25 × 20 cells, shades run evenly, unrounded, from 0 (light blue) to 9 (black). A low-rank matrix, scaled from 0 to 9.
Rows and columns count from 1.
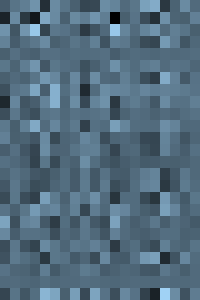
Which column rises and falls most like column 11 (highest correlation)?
14
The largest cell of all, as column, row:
12, 2
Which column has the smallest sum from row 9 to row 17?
5
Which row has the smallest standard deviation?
24
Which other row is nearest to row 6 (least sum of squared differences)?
11
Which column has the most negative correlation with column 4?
9
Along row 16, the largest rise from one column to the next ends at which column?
17
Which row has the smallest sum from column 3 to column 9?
25
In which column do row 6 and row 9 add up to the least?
6
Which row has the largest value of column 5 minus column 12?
3
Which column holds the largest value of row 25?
16
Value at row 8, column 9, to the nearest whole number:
7
